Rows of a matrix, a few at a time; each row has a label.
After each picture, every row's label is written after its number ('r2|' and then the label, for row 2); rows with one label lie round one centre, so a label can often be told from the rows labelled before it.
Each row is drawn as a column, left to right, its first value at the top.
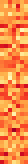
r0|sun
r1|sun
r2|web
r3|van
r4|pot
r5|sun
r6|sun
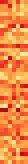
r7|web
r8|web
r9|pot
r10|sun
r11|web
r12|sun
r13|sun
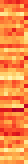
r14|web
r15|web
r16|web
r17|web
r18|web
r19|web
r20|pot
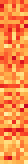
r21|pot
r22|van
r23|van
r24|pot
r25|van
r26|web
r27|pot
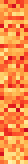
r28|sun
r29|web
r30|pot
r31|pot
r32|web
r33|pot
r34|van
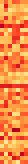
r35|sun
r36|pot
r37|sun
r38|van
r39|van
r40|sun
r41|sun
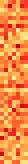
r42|sun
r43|van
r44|pot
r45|web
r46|sun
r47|pot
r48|pot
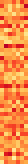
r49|pot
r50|sun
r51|sun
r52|web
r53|sun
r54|web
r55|pot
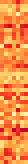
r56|van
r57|sun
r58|sun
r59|van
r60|web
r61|van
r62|van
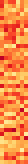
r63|pot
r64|van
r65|van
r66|van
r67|sun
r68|web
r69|sun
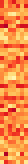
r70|pot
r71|sun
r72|web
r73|web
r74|pot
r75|sun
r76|pot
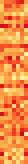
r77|sun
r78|pot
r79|pot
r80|web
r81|pot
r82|web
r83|sun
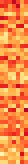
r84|pot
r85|pot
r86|web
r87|web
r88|pot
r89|sun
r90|web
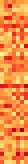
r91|sun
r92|pot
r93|pot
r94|van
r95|sun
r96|van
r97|sun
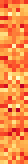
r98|pot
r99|pot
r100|web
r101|van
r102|web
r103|sun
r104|van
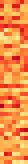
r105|pot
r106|sun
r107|sun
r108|pot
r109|pot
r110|van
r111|van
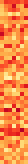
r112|van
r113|web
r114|web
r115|pot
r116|web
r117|van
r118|pot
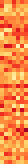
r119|pot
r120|sun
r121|sun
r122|web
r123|van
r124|web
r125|van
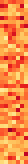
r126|pot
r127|pot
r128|van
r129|van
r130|web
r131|pot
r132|sun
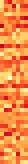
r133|sun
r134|web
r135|web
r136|pot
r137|sun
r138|pot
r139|pot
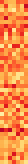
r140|van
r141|pot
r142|van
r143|sun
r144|web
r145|van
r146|pot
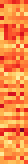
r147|pot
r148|van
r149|van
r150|van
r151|web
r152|van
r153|web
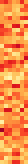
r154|van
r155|web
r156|web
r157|sun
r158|sun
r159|web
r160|pot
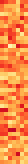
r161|web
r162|web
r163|van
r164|van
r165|sun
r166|pot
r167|web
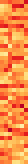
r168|sun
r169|sun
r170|van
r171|pot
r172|pot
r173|pot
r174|web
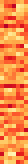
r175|sun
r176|pot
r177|pot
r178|pot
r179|sun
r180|sun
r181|van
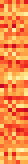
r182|pot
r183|sun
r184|web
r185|sun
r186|web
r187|web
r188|web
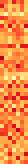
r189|pot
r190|web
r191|sun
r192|web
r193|van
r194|web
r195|sun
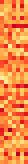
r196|web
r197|sun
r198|van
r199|pot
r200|sun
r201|pot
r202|sun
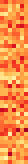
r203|web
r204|web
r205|sun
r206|web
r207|van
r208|pot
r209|van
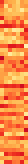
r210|pot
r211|sun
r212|sun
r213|sun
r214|sun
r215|sun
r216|van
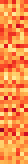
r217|van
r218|web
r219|van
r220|web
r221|sun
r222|pot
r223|web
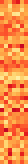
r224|web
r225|van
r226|sun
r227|web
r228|web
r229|sun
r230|web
